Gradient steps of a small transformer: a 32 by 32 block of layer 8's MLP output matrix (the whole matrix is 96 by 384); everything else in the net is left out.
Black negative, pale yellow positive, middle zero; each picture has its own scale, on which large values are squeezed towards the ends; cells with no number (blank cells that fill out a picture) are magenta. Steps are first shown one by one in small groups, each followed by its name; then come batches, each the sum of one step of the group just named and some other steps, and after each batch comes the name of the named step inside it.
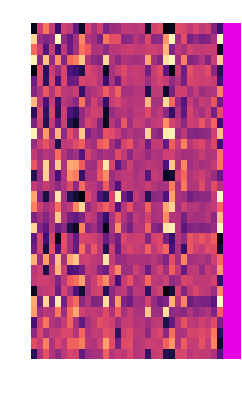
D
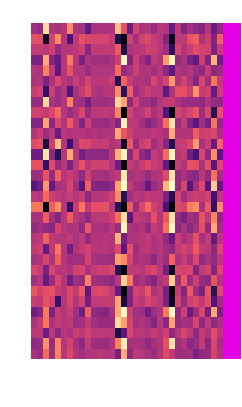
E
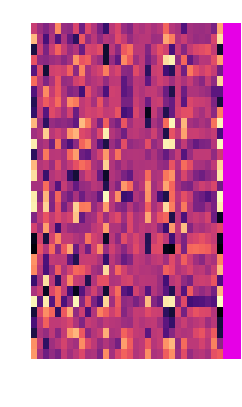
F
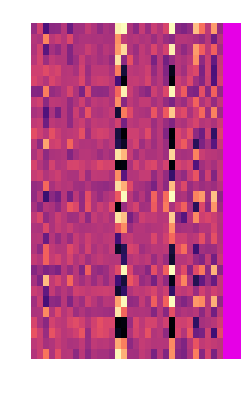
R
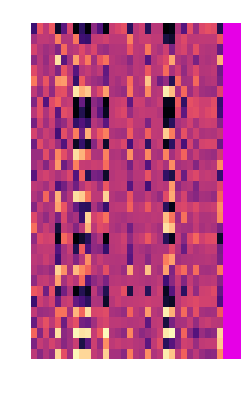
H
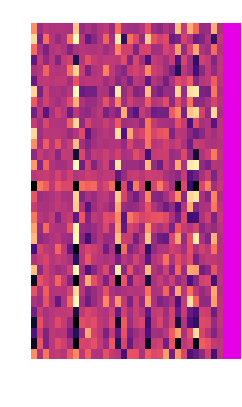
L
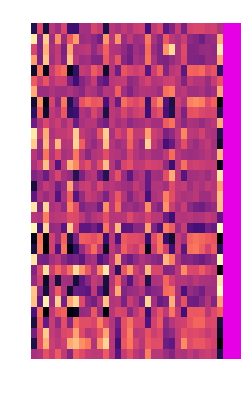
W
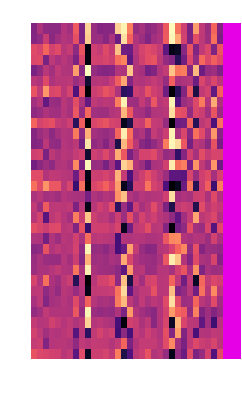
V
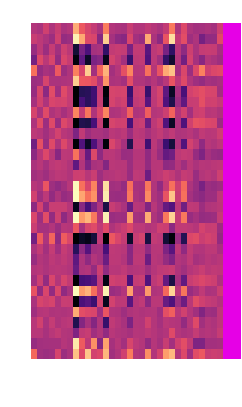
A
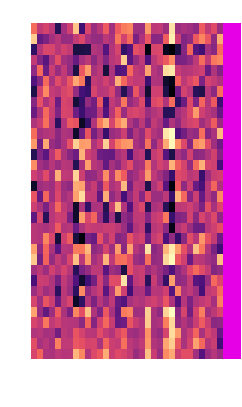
V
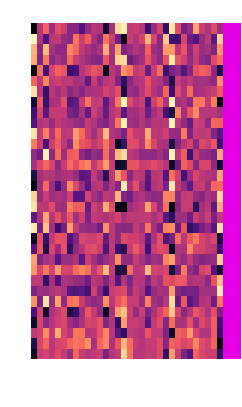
W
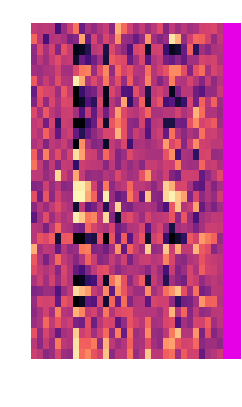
A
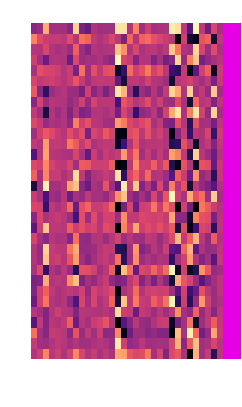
R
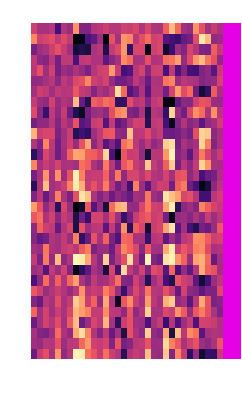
R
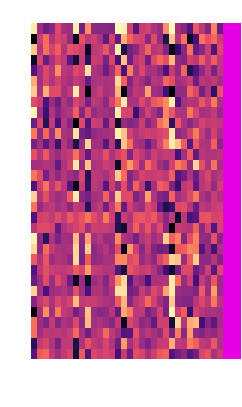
V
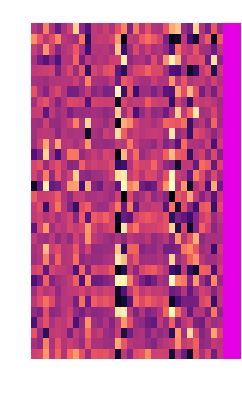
E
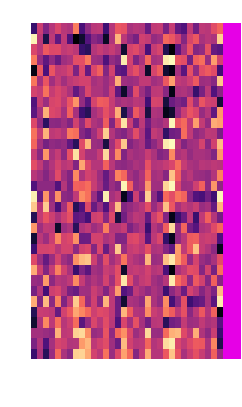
F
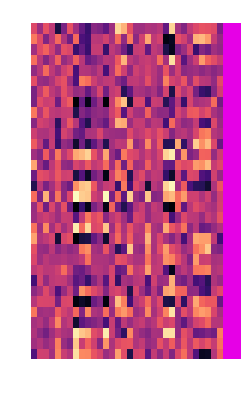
H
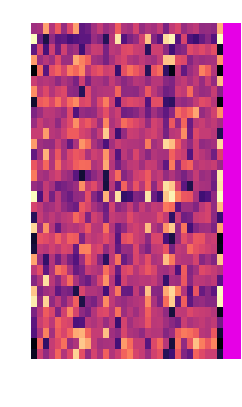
F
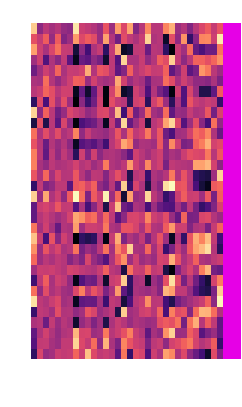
A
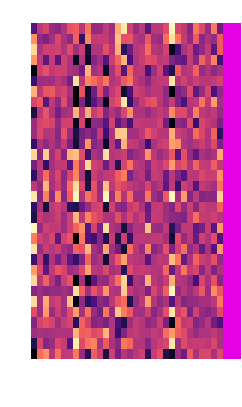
V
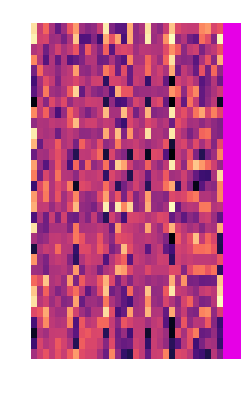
L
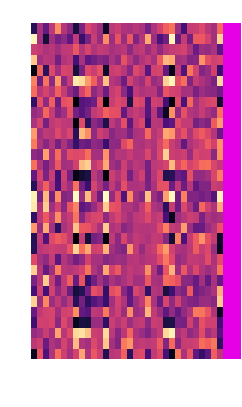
F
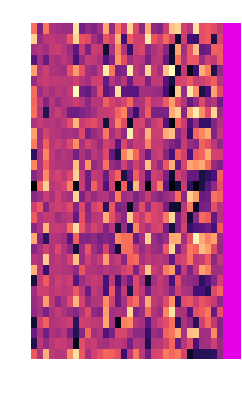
L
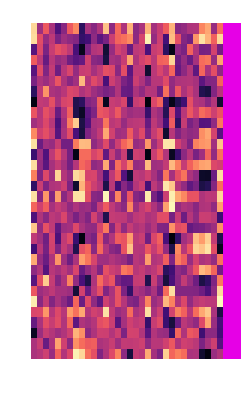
F
